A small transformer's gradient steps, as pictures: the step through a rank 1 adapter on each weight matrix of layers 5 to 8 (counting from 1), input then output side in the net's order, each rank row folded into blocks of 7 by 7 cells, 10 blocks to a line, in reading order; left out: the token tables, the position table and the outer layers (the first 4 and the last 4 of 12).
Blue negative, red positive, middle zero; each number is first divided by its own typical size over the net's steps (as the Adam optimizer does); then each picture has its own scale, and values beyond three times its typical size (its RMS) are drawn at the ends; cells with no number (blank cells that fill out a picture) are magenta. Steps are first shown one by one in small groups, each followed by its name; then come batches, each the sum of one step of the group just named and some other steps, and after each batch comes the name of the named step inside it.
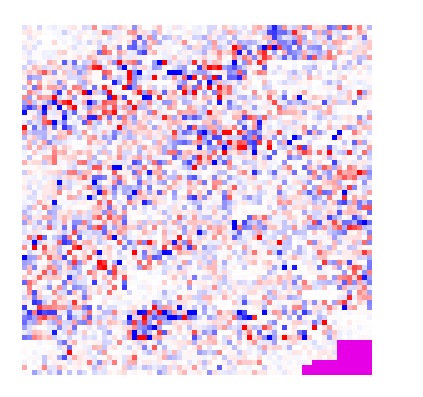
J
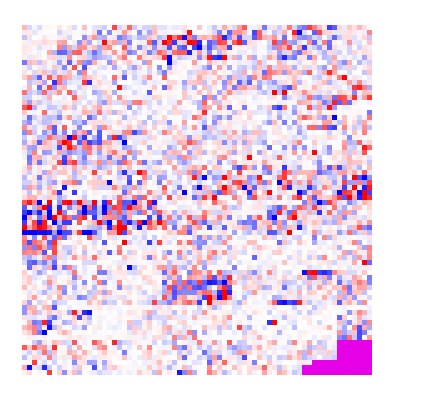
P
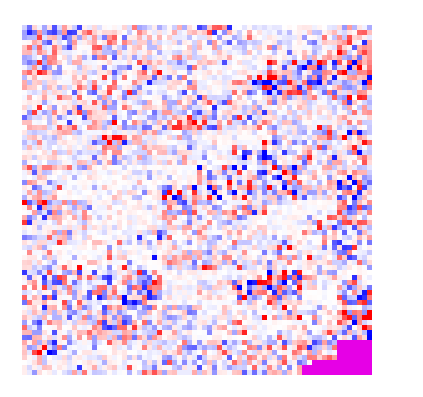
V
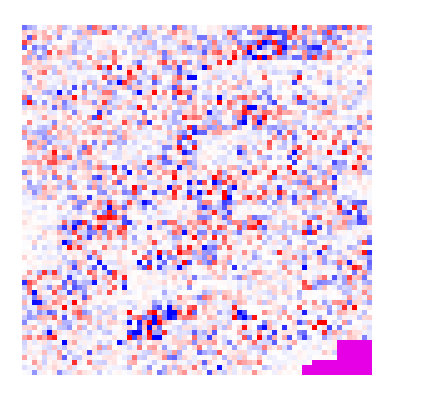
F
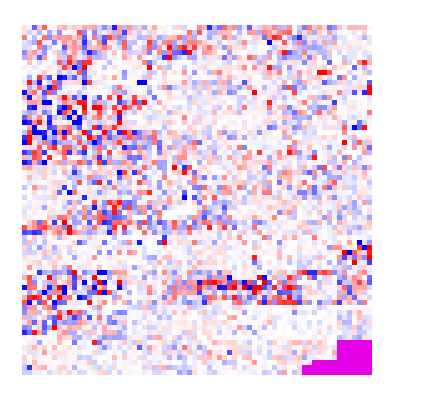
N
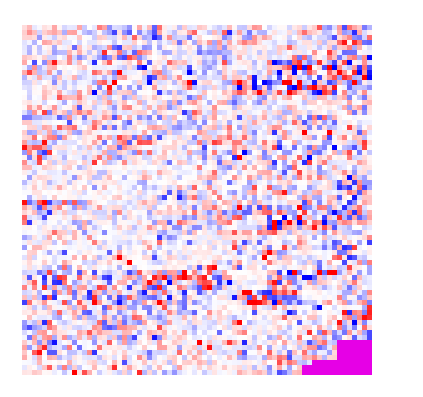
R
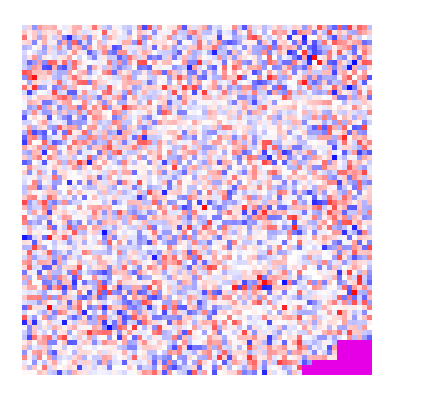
V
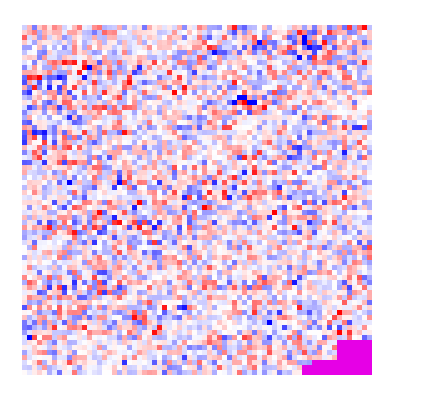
N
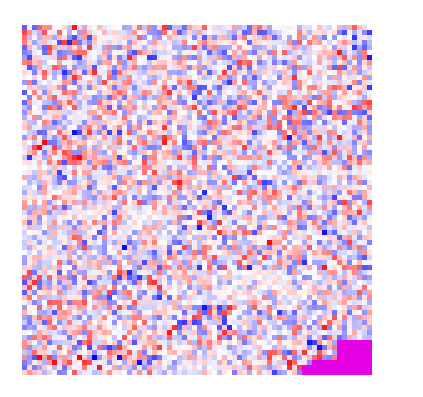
R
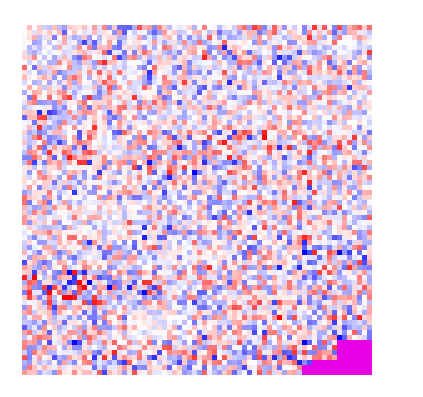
R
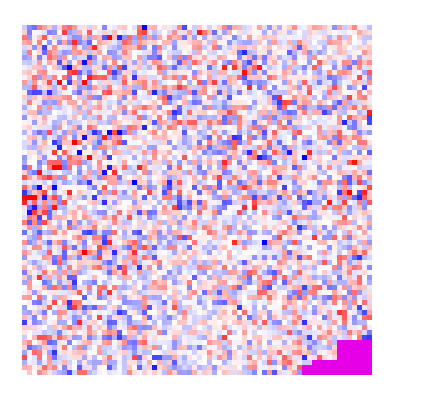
V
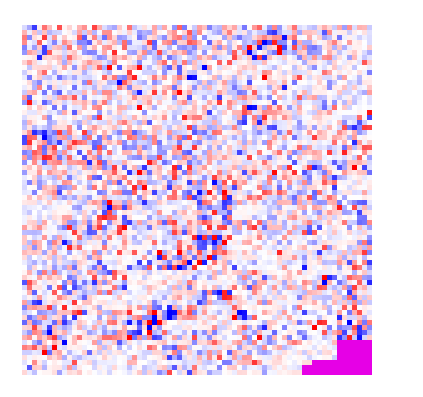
F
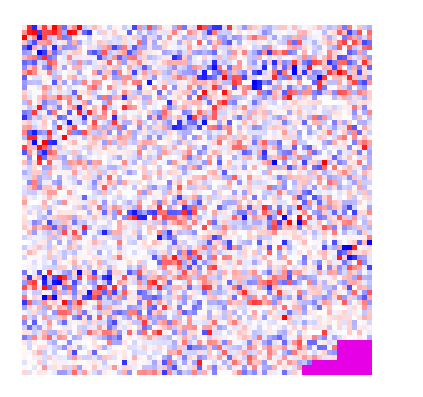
R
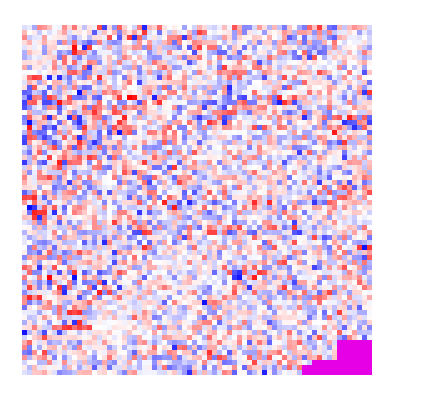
N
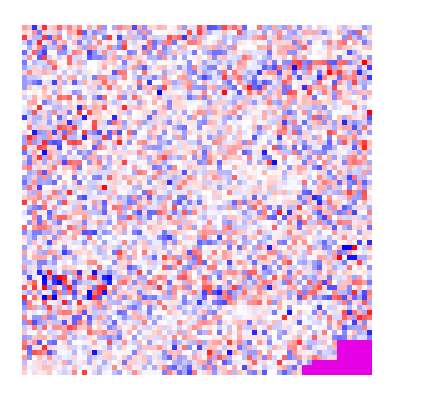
R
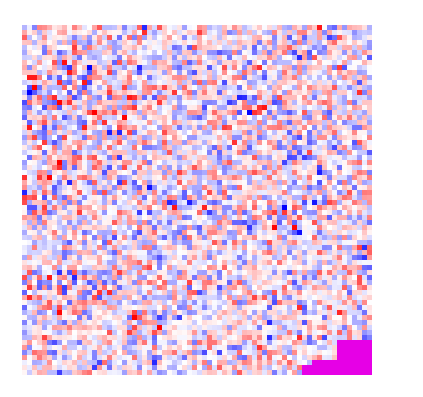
R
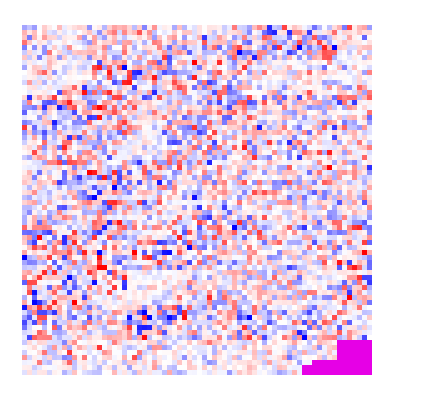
J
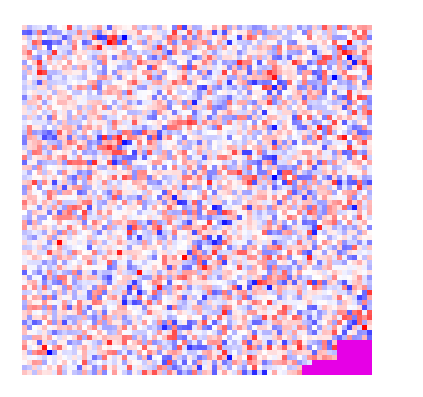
V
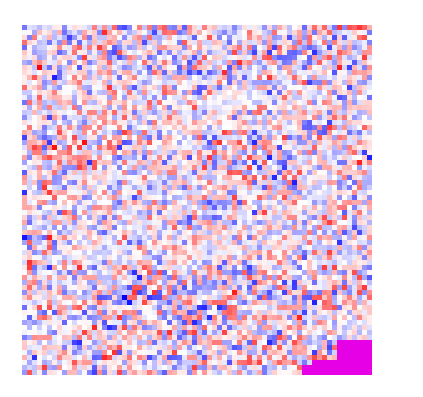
V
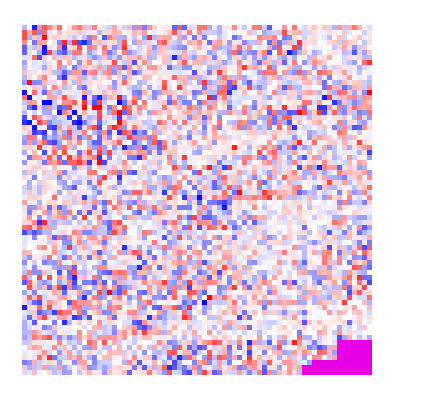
N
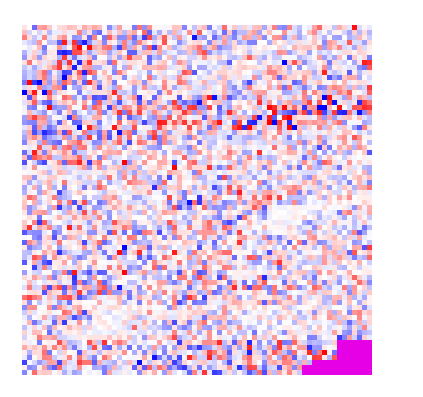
N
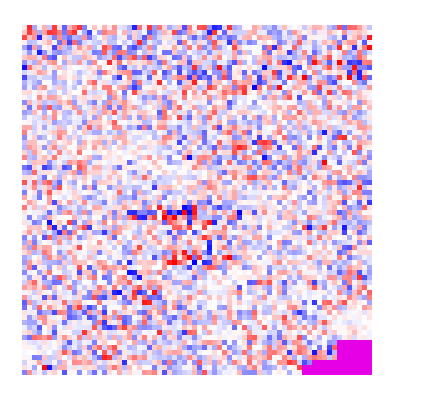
J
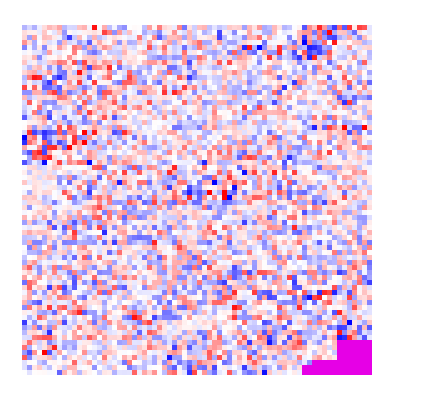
F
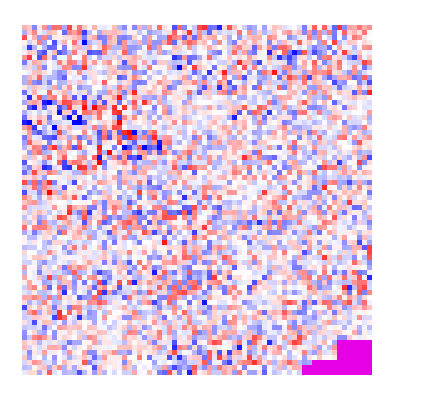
N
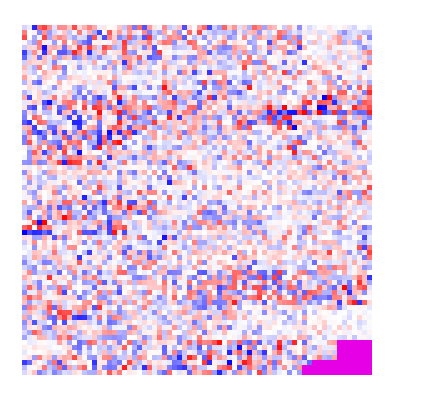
N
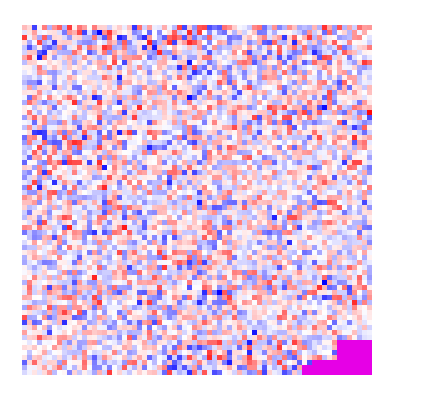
F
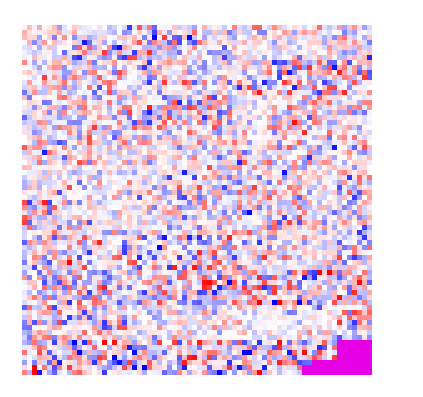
R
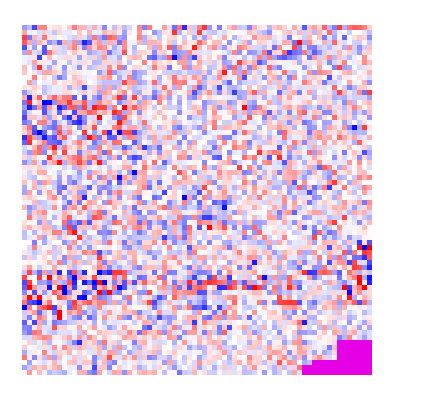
N
